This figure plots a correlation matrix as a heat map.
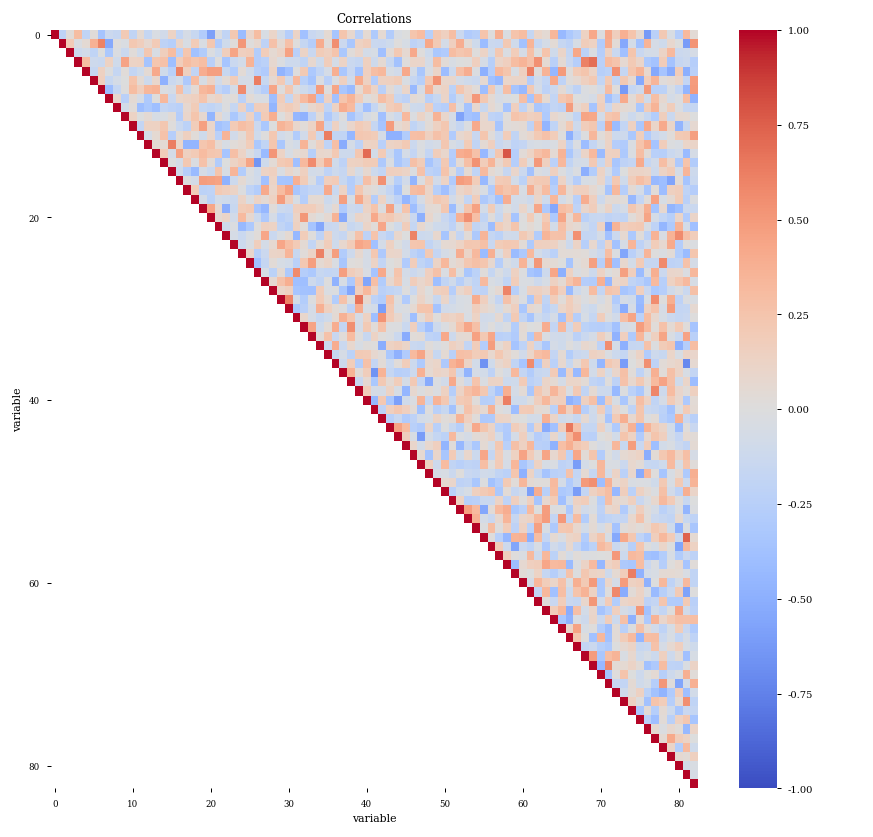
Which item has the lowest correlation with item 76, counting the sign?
0
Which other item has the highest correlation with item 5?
26
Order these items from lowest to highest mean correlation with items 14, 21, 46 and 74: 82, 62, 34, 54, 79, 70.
82, 34, 70, 79, 54, 62
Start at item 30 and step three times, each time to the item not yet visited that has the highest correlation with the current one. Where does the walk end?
77
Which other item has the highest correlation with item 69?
3
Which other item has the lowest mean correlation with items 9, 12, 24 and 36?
73
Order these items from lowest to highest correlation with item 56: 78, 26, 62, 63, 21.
21, 63, 26, 62, 78
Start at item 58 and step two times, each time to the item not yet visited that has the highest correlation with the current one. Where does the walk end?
40
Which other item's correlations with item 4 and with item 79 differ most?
16
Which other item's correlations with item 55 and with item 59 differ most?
81
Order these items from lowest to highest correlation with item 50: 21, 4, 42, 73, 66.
4, 66, 21, 42, 73
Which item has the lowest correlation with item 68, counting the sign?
15
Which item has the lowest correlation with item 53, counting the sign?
37
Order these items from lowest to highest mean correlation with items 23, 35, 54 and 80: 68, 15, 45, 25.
45, 68, 15, 25
